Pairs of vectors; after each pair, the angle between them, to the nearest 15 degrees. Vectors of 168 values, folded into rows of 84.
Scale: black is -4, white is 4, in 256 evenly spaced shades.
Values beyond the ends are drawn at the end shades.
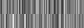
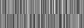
120 degrees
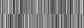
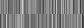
120 degrees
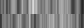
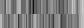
150 degrees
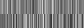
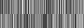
105 degrees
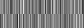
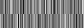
165 degrees
